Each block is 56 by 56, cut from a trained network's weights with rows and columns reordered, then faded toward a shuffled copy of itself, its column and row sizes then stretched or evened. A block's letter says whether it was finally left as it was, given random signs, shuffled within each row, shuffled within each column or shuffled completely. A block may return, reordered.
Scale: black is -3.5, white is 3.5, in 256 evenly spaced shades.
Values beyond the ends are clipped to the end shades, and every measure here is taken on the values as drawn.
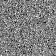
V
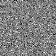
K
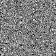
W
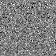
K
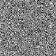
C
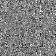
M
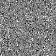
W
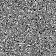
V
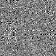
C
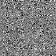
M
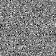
K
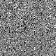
M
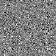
M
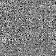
M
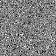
K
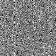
W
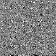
M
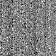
W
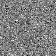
K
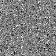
W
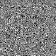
C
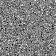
V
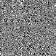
M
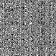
C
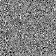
W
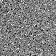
V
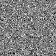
K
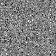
W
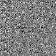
M
